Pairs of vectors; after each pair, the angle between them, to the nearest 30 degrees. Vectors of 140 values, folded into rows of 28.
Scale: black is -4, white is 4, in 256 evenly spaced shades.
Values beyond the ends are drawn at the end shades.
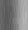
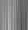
150 degrees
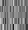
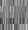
150 degrees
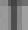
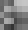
90 degrees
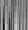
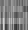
150 degrees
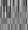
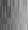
60 degrees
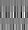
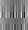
150 degrees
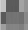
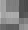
90 degrees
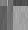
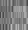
60 degrees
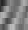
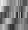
150 degrees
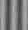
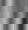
90 degrees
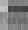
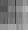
120 degrees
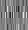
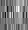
150 degrees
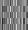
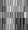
60 degrees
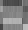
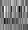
120 degrees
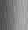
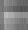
120 degrees
